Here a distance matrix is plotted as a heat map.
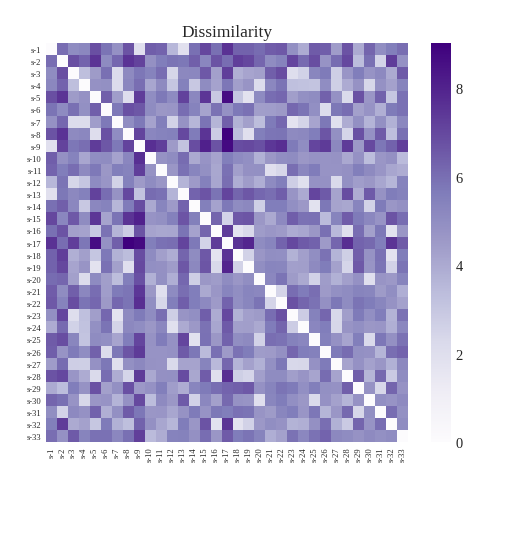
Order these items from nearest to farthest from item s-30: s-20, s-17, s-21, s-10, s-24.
s-20, s-10, s-24, s-21, s-17
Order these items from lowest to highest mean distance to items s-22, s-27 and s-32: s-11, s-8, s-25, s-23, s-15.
s-11, s-23, s-8, s-25, s-15
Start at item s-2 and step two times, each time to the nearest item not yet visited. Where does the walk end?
s-29
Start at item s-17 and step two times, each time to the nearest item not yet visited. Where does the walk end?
s-26
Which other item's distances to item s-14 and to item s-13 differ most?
s-25
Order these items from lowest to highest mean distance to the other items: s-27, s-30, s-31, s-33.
s-27, s-30, s-31, s-33
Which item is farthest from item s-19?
s-17
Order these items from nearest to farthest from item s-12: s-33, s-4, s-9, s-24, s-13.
s-24, s-4, s-13, s-9, s-33
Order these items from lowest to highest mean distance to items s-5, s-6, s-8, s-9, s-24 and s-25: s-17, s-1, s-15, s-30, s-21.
s-30, s-1, s-21, s-15, s-17
